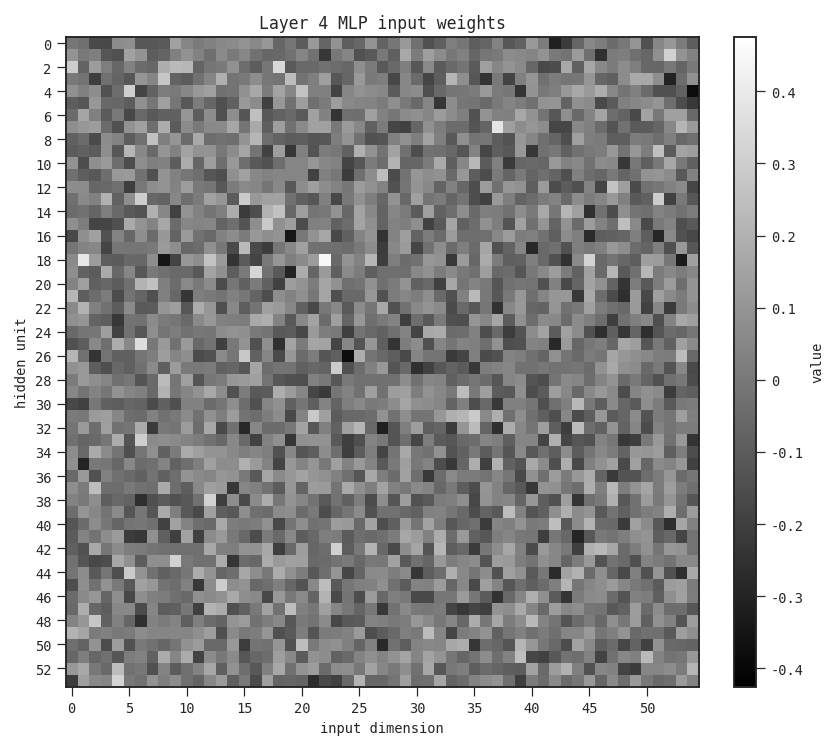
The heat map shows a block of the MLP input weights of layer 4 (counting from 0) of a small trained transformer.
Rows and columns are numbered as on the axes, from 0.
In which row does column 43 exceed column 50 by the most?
24
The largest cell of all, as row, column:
18, 22
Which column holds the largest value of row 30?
44
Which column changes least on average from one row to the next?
39
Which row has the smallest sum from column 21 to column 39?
26
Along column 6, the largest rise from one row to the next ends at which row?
25
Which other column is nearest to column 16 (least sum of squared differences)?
41
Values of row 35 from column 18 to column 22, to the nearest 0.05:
-0.2 0.1 0.05 0.1 0
